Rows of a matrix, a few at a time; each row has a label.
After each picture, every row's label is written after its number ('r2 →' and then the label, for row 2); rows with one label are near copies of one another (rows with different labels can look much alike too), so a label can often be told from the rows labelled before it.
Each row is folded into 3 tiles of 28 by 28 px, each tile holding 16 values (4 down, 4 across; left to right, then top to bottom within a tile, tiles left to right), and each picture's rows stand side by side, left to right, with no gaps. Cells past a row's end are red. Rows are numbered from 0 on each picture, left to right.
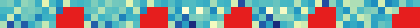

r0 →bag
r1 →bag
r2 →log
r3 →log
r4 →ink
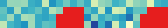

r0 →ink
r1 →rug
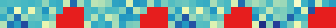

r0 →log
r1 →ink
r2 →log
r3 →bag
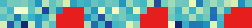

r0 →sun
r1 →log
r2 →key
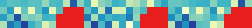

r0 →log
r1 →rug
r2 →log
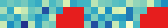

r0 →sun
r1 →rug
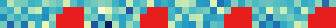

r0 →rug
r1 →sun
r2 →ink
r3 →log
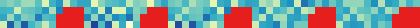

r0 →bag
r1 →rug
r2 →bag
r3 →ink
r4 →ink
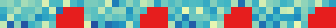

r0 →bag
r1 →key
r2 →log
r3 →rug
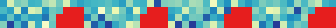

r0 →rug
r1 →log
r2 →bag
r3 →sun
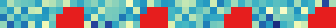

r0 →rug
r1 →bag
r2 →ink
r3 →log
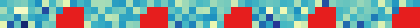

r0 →sun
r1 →ink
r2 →rug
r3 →log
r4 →bag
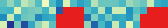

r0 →bag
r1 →rug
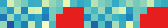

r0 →rug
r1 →rug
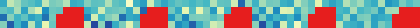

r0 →rug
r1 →bag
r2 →log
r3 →rug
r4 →ink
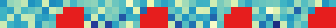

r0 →ink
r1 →bag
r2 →rug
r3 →sun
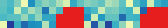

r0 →key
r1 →bag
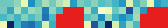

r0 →key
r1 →sun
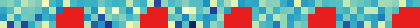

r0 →bag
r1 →log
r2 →sun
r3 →ink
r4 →rug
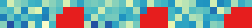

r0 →rug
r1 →bag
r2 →ink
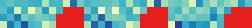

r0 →log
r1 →log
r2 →key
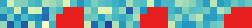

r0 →rug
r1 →sun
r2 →ink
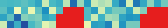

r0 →log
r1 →ink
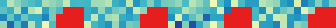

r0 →rug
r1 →ink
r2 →bag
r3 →ink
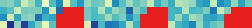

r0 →bag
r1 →key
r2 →ink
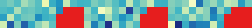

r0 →bag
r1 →sun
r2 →key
